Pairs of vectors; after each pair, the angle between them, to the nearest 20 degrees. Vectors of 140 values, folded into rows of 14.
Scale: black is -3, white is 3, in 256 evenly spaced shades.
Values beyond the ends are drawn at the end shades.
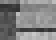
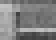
160 degrees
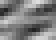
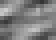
160 degrees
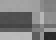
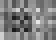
60 degrees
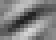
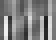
100 degrees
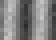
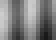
100 degrees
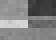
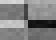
80 degrees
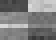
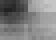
60 degrees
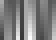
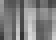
20 degrees
